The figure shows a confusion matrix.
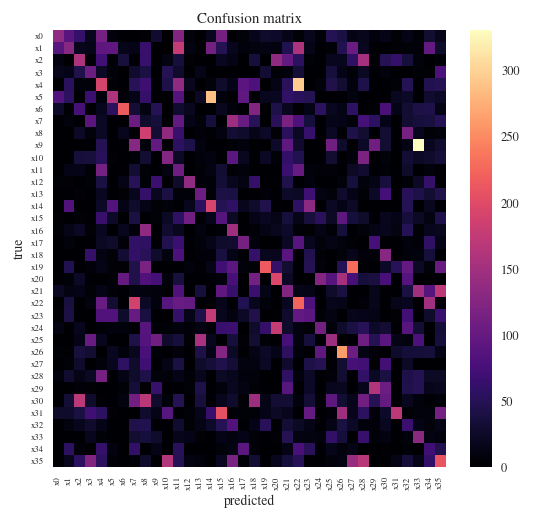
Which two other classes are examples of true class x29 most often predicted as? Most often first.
x30, x21
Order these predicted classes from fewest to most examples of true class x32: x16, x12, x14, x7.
x12, x14, x7, x16
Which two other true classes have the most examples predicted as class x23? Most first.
x14, x31
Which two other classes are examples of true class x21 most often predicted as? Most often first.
x35, x33
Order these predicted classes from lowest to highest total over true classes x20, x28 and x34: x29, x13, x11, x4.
x13, x29, x11, x4
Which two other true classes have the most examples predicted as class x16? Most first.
x7, x35
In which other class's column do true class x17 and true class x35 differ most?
x28
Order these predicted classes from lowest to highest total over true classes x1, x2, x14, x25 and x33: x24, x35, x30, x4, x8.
x24, x35, x30, x4, x8
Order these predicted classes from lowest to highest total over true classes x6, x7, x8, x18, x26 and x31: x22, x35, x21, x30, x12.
x12, x22, x35, x30, x21
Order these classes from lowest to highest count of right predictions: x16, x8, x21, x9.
x9, x21, x16, x8
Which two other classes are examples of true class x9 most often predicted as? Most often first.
x33, x7
